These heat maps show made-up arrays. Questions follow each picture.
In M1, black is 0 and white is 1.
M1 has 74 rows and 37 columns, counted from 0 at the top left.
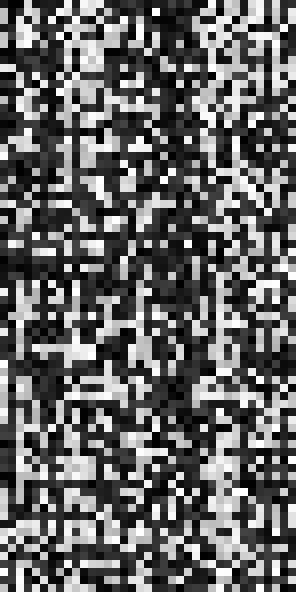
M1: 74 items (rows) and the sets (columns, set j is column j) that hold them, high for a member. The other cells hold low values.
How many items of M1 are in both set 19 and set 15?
1
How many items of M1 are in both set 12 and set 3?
9
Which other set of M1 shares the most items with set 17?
2
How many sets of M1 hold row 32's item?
4
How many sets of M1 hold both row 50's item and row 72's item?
1
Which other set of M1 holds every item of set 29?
8
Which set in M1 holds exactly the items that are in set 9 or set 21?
27
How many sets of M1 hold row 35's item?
9
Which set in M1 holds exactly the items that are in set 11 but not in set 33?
26
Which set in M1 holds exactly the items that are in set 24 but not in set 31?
35
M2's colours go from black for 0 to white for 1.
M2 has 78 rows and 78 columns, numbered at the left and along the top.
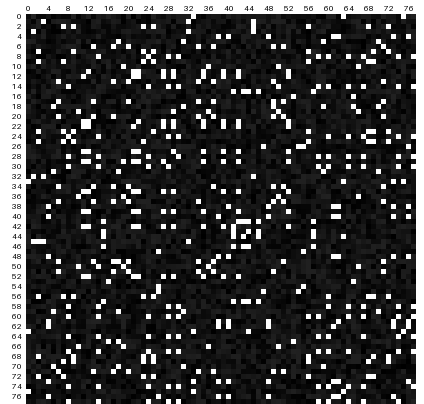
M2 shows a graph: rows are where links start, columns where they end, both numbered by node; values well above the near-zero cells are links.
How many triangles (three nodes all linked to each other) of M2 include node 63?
3
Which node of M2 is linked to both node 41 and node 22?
node 42
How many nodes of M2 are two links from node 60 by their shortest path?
9
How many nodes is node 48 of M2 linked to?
7
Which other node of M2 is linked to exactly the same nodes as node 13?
node 51
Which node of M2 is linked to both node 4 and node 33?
node 73
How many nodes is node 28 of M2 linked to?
10
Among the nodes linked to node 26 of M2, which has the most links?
node 76
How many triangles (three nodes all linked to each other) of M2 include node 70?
6
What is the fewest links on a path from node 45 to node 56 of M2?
2
